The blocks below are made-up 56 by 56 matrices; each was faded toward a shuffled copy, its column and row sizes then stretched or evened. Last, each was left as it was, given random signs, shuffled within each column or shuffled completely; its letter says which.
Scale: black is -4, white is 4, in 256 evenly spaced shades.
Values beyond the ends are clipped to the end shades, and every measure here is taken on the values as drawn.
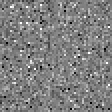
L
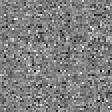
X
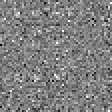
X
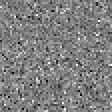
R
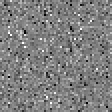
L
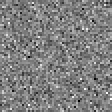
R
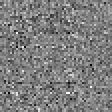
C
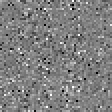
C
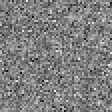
R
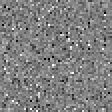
L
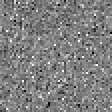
L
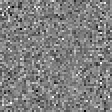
L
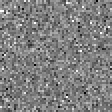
R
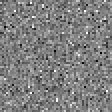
R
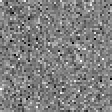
L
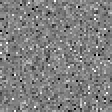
L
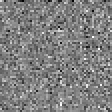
C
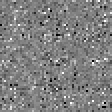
C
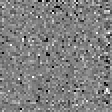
X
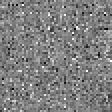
X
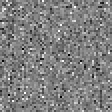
L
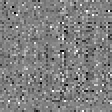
X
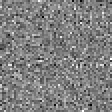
X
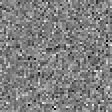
L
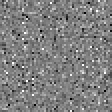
L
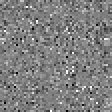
X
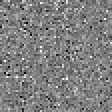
L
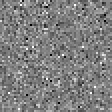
L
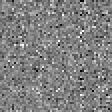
C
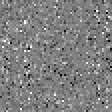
L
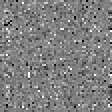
C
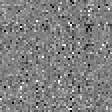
X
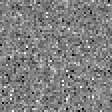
R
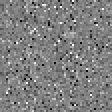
L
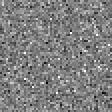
R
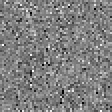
L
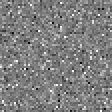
R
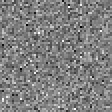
L
